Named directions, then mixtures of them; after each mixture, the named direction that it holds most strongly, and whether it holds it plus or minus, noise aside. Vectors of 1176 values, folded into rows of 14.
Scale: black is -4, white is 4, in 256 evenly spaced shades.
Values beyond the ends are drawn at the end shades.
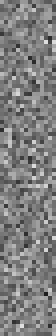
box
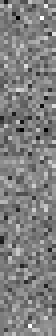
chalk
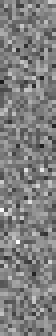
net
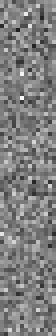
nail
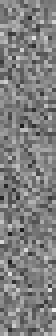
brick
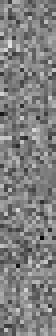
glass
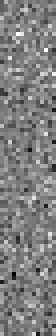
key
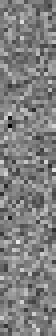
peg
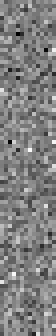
key, minus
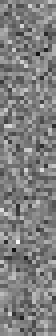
net, plus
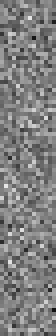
brick, minus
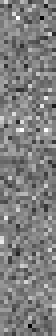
chalk, minus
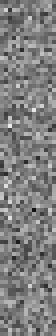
peg, minus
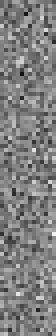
nail, minus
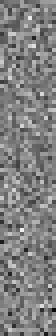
brick, minus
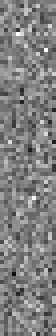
key, plus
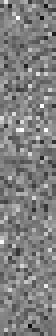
chalk, minus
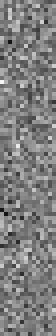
net, minus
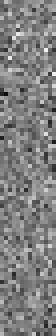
key, plus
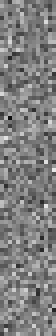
peg, plus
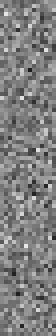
nail, plus
